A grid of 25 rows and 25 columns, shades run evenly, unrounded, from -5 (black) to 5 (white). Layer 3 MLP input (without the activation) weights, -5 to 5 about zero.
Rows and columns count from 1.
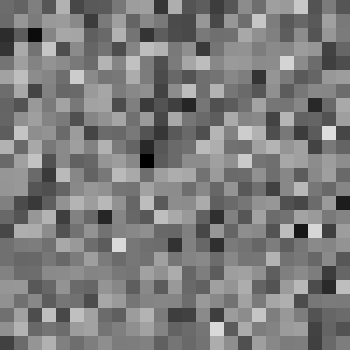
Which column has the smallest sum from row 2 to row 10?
12
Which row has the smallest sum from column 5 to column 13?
10
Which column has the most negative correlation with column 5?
4
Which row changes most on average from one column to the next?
17
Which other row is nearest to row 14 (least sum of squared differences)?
20
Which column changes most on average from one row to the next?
22
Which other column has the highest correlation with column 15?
8
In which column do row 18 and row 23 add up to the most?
6
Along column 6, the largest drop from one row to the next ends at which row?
7
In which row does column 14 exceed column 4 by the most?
13
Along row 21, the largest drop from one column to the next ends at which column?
23
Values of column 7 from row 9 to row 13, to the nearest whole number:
0 -2 0 -1 -1
